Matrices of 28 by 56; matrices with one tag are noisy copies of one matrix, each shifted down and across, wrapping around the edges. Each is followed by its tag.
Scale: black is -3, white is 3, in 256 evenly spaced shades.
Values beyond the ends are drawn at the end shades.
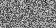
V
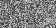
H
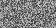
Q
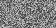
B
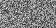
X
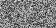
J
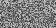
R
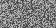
X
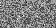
R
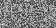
R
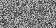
Q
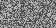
V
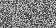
B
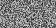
B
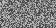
Q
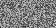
Q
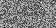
J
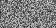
X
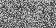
V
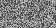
Q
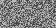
X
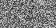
V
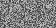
B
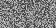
B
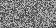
J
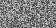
R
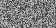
Q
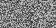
J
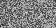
H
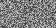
X
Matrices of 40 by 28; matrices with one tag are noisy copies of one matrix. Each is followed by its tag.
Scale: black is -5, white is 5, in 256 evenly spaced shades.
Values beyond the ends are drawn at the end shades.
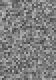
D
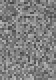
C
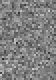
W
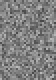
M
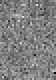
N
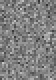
C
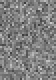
M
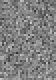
N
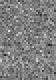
M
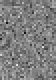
C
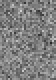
M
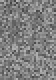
M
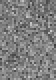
N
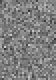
D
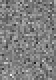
C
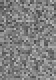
M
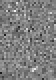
W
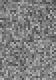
N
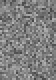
C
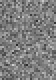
M
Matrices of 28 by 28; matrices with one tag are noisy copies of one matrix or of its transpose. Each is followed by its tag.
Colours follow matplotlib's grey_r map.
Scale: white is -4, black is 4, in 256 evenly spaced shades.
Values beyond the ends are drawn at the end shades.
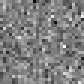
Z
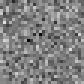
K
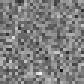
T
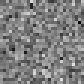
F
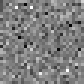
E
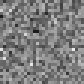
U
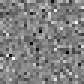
K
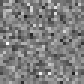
U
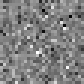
E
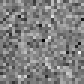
Z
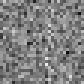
Z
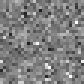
Z
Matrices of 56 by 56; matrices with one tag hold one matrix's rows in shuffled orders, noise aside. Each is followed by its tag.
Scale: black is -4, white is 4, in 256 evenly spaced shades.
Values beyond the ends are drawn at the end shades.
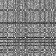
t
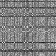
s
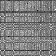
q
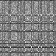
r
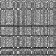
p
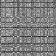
p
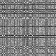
s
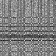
r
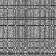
t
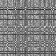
t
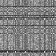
t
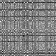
s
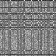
r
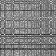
q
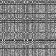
s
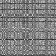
s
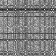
t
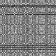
s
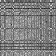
q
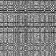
t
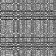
p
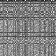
t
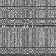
s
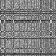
q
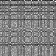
r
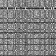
t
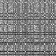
t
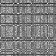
p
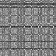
r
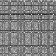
r
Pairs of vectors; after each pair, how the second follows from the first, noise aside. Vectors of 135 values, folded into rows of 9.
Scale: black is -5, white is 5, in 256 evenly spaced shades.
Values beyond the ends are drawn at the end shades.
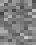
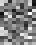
scaled up.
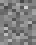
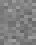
wrapped around, shrunk.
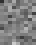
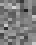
reversed, negated.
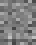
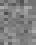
reversed, shrunk.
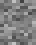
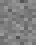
reversed, negated, shrunk.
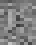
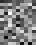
scaled up.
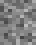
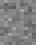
reversed, shrunk.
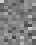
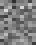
reversed, negated.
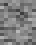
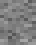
wrapped around, shrunk.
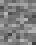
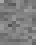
reversed, negated, shrunk.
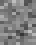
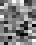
scaled up.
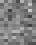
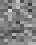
negated.
